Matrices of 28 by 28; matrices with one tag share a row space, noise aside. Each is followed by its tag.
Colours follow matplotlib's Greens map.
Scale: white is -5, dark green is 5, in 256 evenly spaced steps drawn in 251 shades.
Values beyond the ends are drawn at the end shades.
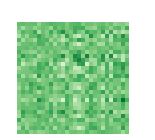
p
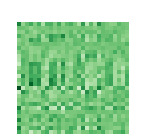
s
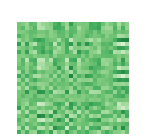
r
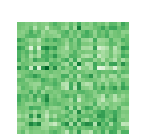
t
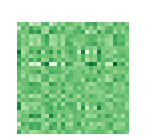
s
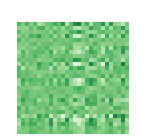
p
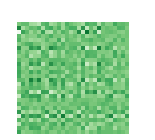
s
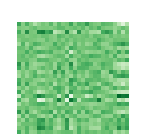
r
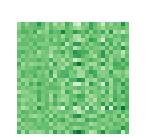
p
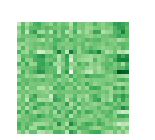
r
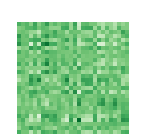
t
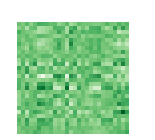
r
